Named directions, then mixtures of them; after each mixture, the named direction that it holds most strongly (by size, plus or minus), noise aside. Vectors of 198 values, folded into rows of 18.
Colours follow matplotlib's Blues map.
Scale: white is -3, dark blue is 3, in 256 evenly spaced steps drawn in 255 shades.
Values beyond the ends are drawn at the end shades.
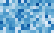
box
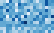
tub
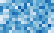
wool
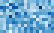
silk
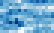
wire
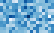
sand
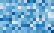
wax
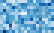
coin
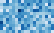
box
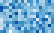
silk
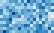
wax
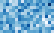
box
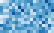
wool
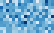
tub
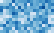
wool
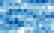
wire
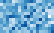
sand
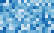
box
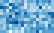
silk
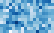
wool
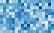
box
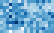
silk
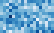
silk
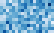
coin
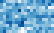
wire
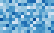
wax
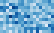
silk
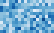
box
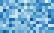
sand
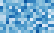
sand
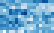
wire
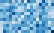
wax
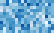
box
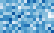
wax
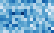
wax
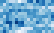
wire
